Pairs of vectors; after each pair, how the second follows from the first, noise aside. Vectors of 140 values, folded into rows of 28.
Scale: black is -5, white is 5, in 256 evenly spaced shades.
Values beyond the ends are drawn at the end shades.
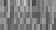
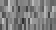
wrapped around, negated.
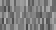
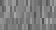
reversed, negated, shrunk.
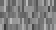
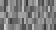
negated.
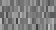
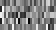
negated, scaled up.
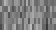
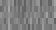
reversed, negated, shrunk.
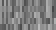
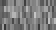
sign-scrambled.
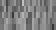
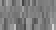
negated, partly zeroed.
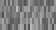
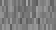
reversed, negated, shrunk.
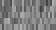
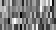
negated, scaled up.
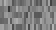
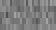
wrapped around, shrunk.
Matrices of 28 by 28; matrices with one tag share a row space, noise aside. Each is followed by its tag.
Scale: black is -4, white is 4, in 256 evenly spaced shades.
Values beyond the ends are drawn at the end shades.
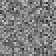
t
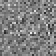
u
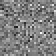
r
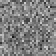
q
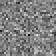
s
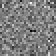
u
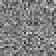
r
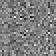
u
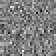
q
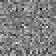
q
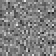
r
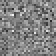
t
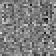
t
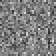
u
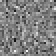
s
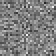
r
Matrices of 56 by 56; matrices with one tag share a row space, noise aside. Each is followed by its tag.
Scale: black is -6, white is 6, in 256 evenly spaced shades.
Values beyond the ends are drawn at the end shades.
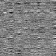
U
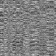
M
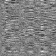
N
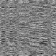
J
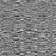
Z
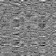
Z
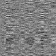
N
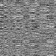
M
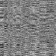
M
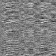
N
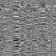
Z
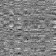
U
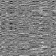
J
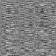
N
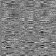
N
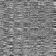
U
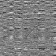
U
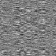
Z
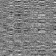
U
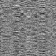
Z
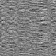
J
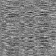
N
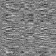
N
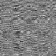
Z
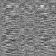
N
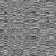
M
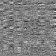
U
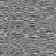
M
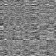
M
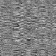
Z
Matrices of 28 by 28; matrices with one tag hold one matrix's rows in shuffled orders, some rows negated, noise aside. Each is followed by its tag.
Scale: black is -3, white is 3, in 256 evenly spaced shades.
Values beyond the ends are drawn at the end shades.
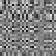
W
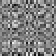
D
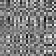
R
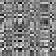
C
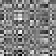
C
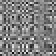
W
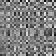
R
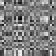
C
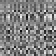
R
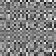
R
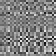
R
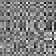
R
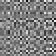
R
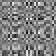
D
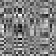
C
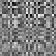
D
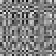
W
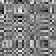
C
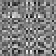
D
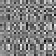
R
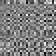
R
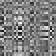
C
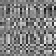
R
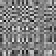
W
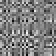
W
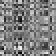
C
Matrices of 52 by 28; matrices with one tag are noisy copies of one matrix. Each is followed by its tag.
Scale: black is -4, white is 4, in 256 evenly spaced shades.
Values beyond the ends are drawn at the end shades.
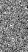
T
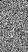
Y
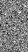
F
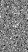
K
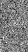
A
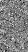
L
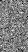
Y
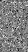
Y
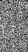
Y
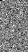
Y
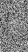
A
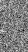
L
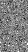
A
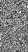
F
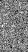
Y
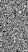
F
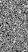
F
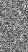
F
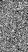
Y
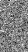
L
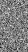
T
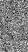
A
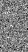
T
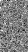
L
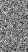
T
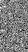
L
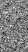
T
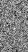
F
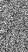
L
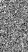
L
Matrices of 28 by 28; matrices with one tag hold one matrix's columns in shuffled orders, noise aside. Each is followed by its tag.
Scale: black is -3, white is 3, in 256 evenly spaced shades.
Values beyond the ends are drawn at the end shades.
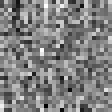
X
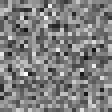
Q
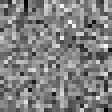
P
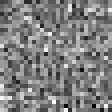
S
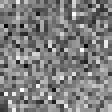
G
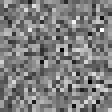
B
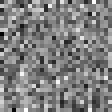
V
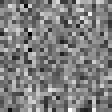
V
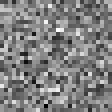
B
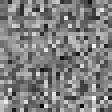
S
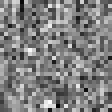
X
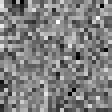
P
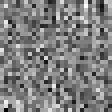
X
